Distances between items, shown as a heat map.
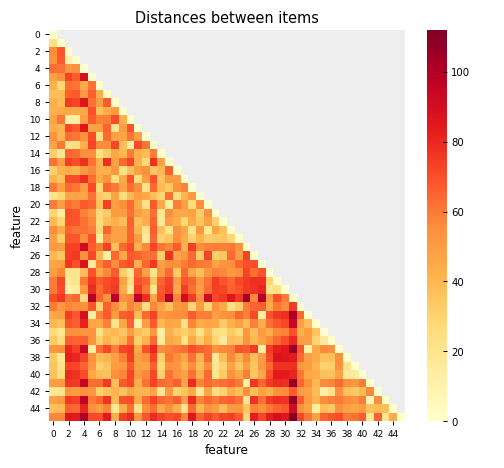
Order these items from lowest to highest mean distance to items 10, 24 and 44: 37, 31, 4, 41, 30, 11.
11, 30, 41, 4, 37, 31
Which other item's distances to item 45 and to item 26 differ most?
7
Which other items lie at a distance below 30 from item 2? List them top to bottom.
3, 10, 13, 28, 29, 30
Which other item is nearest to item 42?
35
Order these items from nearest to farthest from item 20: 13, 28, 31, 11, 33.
11, 28, 33, 13, 31
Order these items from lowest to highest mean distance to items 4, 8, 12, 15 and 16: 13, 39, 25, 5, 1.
1, 39, 13, 25, 5
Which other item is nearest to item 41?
43
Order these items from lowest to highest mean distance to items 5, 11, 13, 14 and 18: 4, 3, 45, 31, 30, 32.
32, 3, 30, 4, 45, 31
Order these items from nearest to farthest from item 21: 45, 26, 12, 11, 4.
26, 12, 11, 4, 45
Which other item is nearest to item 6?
24
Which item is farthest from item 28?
45
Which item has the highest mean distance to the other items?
31
